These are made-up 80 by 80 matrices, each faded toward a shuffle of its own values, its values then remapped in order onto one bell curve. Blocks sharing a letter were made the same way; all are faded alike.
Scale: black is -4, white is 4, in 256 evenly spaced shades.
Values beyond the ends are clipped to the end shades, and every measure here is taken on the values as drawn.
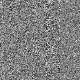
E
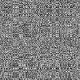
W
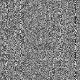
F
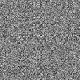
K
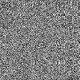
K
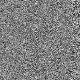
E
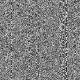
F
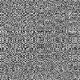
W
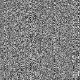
F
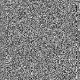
E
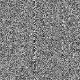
F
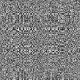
W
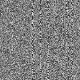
F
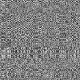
W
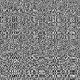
W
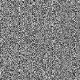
F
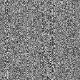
F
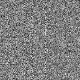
E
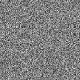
K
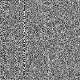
F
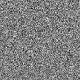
K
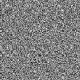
K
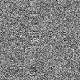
K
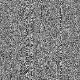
F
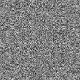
K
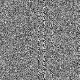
E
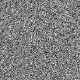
E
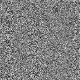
E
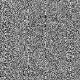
F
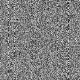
E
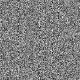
E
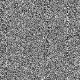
E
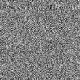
K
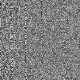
F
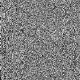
F
